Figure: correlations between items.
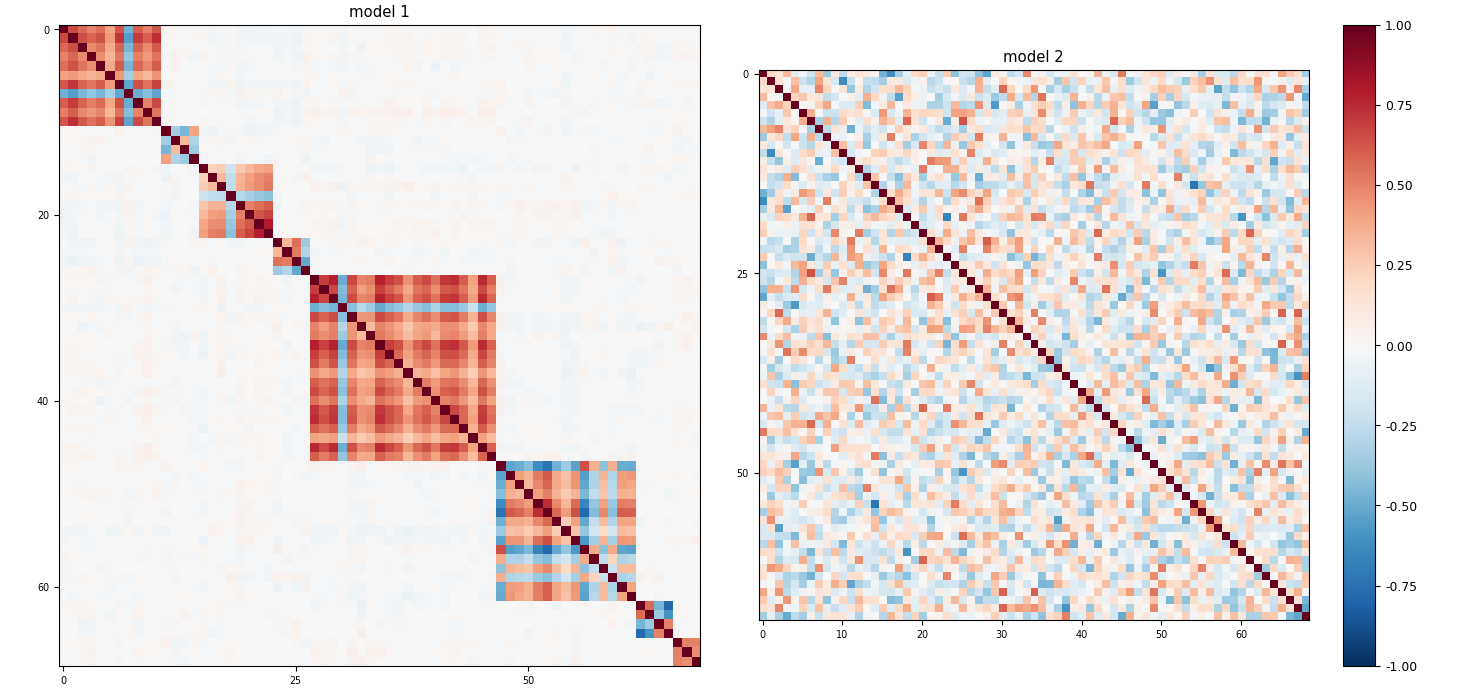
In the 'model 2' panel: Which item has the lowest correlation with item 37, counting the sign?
56
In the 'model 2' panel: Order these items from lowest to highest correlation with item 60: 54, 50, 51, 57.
57, 54, 51, 50
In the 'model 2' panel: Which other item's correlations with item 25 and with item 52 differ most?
50
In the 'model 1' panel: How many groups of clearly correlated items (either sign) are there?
8
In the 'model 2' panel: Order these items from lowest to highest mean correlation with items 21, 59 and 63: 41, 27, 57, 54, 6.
6, 57, 41, 27, 54
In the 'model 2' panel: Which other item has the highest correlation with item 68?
38
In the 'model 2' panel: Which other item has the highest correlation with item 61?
20
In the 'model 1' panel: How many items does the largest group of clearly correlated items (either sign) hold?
20
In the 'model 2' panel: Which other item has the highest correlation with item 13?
52
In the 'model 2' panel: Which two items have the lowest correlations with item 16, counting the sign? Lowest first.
0, 66
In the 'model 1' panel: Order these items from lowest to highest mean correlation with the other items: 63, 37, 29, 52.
63, 52, 37, 29
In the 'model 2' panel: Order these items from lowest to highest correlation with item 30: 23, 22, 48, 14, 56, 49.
14, 23, 48, 22, 56, 49
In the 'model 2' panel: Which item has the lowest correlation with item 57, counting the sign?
2
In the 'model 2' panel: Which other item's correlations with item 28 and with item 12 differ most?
31
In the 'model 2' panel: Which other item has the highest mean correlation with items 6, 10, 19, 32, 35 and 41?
18
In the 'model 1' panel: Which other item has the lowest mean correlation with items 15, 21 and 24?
18
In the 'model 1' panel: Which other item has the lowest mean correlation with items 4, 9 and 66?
7
